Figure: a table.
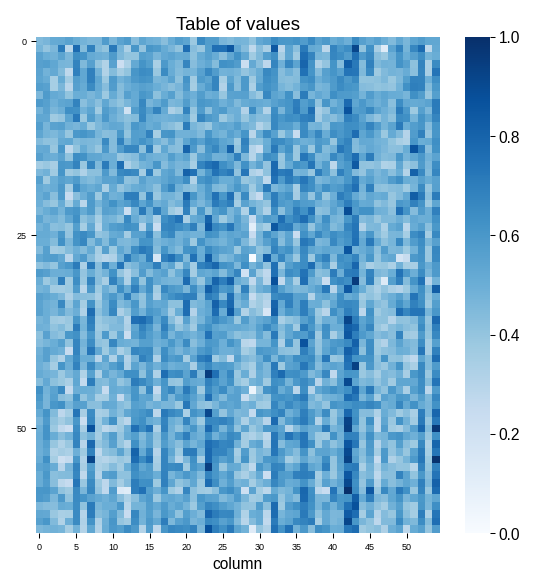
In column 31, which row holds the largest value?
28
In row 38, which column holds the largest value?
42
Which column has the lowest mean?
29
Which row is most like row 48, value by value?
55
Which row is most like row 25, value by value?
12
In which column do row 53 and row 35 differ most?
21
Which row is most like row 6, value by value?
5
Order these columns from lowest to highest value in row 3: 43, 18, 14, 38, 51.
38, 51, 18, 14, 43
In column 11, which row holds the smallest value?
58
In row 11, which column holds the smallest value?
30
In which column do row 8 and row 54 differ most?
7
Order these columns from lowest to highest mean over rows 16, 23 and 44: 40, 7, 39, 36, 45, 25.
40, 45, 25, 39, 7, 36
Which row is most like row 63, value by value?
24
